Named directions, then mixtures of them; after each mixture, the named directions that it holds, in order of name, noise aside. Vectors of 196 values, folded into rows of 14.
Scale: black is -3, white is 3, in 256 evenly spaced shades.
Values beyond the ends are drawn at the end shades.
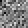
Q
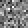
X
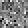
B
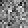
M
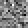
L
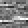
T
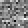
B, L, T.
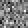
B, X.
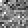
Q, T.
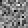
Q.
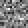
T, X.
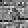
M, T.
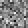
B.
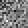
B, Q.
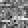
B, T.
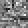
L, T, X.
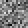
M, Q.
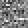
B, Q, T.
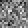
M.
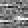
T.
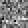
B, T, X.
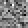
L.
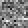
B, T.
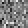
B, X.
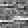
T.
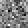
L, M.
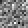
L, Q.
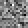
L.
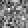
B, M, X.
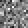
X.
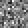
X.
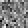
B.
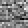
L, M, T.
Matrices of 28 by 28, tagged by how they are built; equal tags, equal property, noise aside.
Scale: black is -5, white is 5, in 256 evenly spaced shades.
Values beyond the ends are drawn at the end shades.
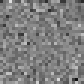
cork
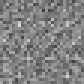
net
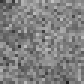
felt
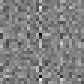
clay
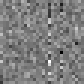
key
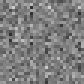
key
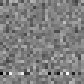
cork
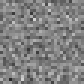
net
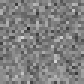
net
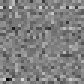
cork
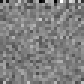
cork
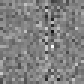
key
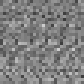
net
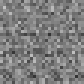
net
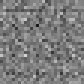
net
